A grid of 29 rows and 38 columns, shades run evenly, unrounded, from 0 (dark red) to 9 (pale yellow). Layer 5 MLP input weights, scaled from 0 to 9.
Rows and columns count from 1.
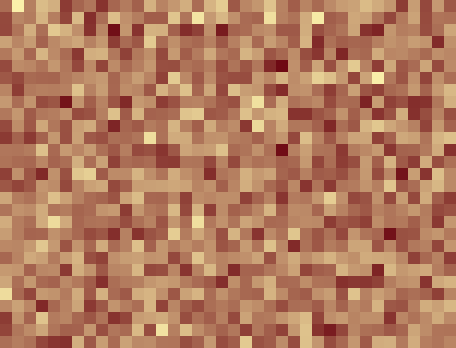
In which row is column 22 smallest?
20
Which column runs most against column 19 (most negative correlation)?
38
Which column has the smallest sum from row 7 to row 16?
28
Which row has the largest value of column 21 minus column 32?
10
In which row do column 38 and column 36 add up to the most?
26
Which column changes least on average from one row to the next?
2
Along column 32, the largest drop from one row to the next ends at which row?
8
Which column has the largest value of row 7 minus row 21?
32
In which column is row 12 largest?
13
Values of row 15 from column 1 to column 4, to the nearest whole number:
2 5 3 1
